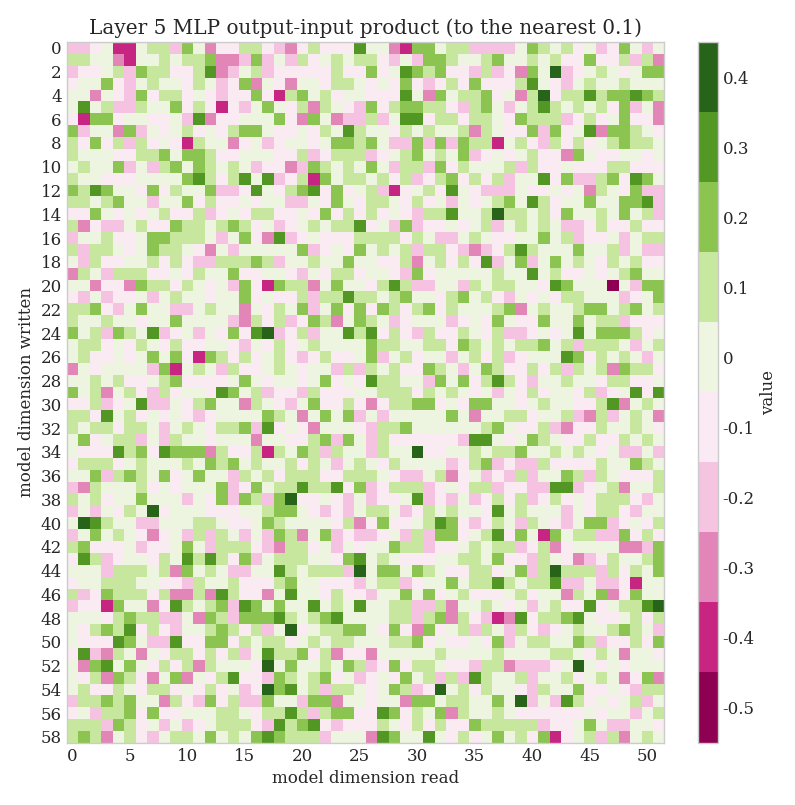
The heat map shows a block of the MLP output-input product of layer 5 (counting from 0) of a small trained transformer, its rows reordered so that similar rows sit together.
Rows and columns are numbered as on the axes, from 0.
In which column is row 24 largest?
17
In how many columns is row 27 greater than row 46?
19
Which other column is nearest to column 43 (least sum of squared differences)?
22
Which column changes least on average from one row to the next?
5
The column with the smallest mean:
38
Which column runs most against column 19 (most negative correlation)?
40
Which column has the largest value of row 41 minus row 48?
37
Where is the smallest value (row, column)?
20, 47
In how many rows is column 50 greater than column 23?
22
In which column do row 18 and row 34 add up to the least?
12
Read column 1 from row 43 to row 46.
0.3 0 0 -0.2
